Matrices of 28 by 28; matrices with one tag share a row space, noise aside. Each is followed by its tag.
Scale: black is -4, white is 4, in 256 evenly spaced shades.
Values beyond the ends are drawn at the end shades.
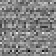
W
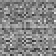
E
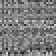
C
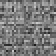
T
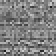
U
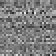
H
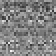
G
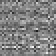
W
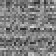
U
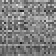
C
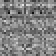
E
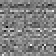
E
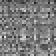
W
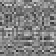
T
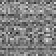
G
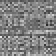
C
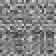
E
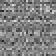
H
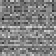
G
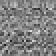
E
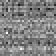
C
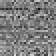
U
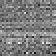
H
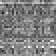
T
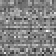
G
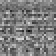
E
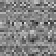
U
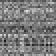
C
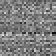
H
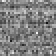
G
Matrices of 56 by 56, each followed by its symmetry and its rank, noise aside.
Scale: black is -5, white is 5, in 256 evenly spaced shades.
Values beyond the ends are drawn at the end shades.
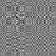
no symmetry, rank two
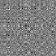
symmetric, rank four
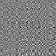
no symmetry, rank four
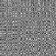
no symmetry, rank four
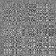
no symmetry, rank four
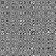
symmetric, rank three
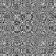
symmetric, rank four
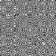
symmetric, rank four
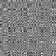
no symmetry, rank three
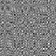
symmetric, rank four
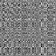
no symmetry, rank four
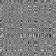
no symmetry, rank three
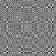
symmetric, rank two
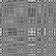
symmetric, rank two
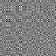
antisymmetric, rank two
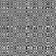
antisymmetric, rank two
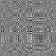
no symmetry, rank two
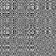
symmetric, rank three
